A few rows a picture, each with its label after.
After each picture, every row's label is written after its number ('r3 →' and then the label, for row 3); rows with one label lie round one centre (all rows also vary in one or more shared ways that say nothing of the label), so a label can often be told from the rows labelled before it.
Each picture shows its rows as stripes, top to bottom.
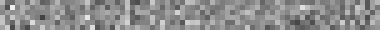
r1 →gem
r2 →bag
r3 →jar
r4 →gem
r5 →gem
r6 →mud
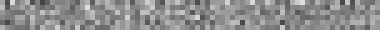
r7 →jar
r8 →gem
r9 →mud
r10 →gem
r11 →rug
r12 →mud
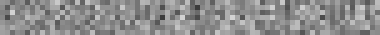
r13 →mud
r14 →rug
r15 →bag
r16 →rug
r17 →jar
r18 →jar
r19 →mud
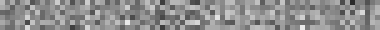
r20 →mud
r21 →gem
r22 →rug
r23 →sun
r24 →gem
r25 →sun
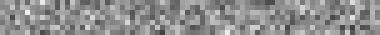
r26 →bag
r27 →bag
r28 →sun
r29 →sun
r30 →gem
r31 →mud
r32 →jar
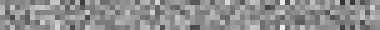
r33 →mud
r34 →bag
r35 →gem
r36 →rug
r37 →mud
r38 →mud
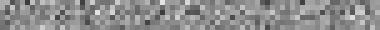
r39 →mud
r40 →bag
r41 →rug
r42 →jar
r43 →rug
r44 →bag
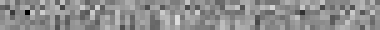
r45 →bag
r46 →rug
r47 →mud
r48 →jar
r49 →jar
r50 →jar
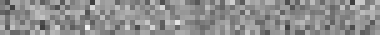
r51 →rug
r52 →sun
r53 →rug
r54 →bag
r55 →jar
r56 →gem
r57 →mud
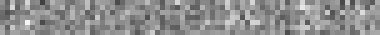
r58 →jar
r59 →bag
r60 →rug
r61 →rug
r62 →sun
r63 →bag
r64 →gem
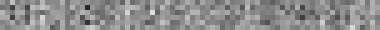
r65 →bag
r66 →rug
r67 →gem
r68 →mud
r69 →bag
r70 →sun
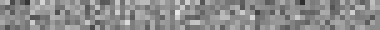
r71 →mud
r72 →rug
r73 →jar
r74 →jar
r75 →gem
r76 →rug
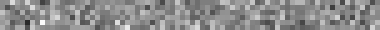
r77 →jar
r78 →rug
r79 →mud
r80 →mud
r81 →mud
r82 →gem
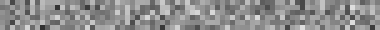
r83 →mud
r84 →bag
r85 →gem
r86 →mud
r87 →sun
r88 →jar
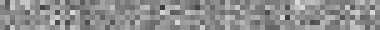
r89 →bag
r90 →jar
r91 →bag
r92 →mud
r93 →jar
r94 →bag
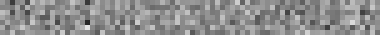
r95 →rug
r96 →sun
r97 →mud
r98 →jar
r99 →jar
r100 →gem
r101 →bag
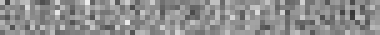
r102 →gem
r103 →sun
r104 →mud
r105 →rug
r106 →gem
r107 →mud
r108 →jar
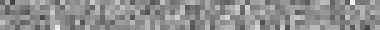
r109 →sun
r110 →rug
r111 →rug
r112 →jar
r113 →mud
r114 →mud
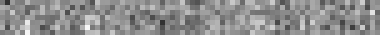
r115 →rug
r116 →mud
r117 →bag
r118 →sun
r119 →sun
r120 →gem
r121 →sun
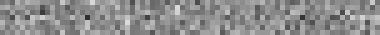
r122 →sun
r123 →jar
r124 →jar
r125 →rug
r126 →gem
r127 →gem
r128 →sun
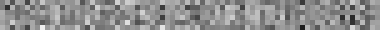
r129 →mud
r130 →rug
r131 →mud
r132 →mud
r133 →gem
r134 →mud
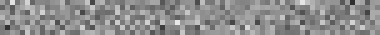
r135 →bag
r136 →sun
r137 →mud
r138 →gem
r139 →jar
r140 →rug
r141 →sun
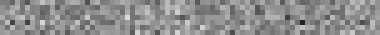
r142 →rug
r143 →jar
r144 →jar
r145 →gem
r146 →mud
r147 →bag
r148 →jar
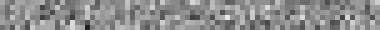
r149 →gem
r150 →gem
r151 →sun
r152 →jar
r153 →bag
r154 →rug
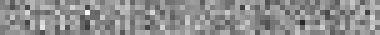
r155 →sun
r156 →rug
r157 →gem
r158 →bag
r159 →mud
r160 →bag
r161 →jar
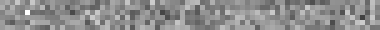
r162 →gem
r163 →bag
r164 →sun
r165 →sun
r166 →rug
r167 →jar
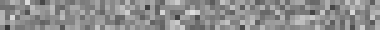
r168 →jar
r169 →rug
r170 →gem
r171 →bag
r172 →jar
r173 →rug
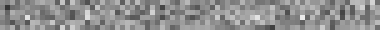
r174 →bag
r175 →rug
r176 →gem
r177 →sun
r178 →rug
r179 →bag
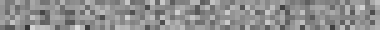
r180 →gem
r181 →rug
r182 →jar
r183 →gem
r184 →jar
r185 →rug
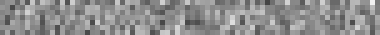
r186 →bag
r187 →sun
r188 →sun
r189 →rug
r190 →rug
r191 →jar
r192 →jar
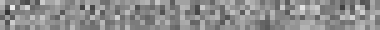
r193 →mud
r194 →bag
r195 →rug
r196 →sun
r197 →bag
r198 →bag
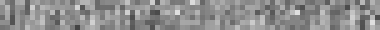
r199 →gem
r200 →mud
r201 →jar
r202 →sun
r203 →sun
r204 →sun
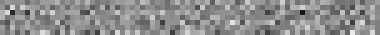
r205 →mud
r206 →bag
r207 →mud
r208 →gem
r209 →rug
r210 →bag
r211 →bag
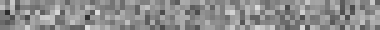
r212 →bag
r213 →mud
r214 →rug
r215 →rug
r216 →rug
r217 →sun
